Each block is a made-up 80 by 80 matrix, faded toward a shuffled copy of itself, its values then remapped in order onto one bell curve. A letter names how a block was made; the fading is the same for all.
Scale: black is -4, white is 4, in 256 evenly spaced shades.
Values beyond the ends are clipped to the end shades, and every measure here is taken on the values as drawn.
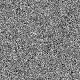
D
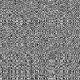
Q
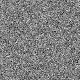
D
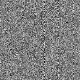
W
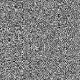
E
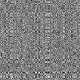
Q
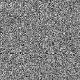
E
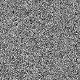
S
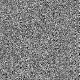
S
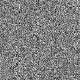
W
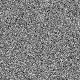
D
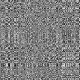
Q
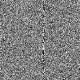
S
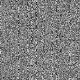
W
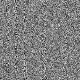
S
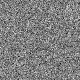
D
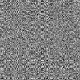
Q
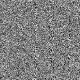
S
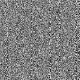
W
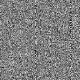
W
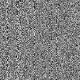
W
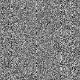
W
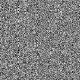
E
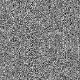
W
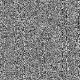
W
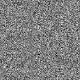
E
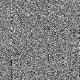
E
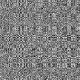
Q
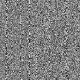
W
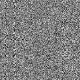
E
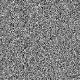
S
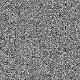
E
